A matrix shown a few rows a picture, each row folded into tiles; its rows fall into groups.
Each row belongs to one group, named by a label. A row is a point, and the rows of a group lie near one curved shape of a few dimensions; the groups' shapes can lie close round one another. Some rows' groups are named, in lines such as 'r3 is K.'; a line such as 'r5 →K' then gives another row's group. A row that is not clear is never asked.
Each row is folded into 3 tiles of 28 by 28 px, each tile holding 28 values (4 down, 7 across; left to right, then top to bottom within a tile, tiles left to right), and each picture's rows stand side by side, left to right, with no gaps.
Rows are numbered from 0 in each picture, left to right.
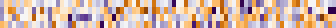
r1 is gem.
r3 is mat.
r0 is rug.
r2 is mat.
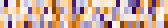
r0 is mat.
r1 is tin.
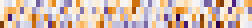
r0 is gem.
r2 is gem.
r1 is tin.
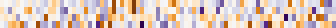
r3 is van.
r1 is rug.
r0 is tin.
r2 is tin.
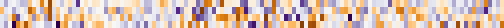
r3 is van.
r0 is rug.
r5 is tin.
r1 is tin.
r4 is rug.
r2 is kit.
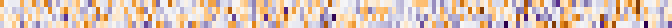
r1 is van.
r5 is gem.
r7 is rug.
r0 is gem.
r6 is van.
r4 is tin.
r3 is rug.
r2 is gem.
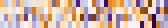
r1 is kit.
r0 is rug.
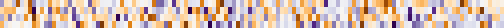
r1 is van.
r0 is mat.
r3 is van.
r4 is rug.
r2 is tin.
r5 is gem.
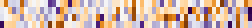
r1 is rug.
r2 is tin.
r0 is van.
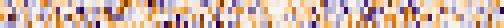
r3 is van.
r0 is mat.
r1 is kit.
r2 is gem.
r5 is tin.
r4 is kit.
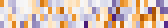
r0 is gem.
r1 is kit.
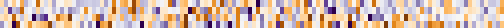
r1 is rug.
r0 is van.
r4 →van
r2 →tin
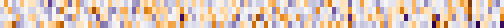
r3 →gem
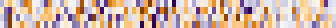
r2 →mat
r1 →kit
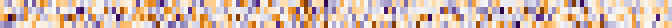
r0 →mat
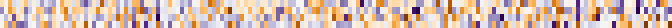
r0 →rug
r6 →mat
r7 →tin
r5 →rug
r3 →rug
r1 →mat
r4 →mat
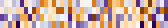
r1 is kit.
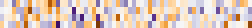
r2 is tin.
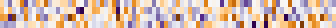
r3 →van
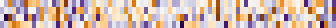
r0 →kit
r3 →kit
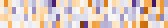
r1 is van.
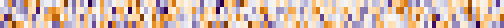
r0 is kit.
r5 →rug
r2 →tin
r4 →rug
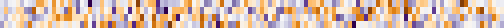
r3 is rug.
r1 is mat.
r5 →gem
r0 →kit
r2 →gem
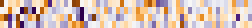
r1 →kit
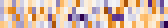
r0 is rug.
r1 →kit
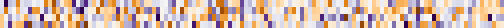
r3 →rug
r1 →mat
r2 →mat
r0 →mat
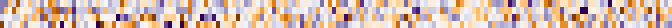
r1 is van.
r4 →mat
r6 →mat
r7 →gem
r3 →gem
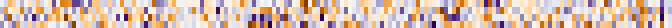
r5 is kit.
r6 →tin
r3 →gem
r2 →tin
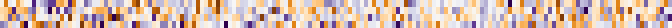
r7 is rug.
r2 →rug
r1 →gem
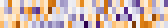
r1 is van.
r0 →tin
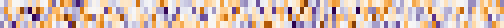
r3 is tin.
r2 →kit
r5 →rug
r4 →tin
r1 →tin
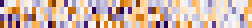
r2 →tin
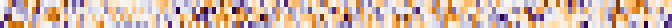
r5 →rug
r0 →kit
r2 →kit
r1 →tin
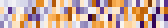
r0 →kit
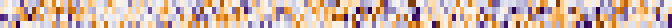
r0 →gem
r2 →kit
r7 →kit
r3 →rug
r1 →tin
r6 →kit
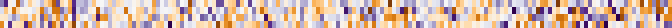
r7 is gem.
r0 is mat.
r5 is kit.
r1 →van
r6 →kit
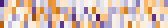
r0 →mat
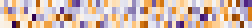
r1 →van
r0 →van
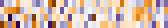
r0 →gem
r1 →kit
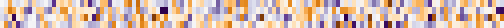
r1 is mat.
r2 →van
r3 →kit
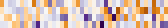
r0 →gem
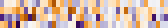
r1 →rug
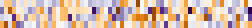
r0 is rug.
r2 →tin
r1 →kit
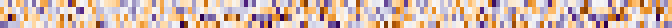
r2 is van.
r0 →mat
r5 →van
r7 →gem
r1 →van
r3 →gem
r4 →van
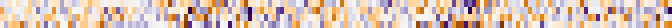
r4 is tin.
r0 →tin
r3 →rug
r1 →tin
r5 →tin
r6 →gem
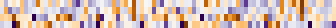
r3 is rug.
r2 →van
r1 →rug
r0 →van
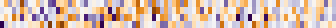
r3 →van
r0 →van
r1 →gem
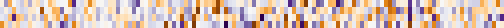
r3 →gem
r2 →rug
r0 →van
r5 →rug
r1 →tin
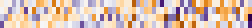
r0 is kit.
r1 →rug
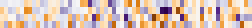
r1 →mat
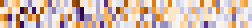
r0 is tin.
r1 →gem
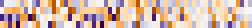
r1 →gem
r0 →gem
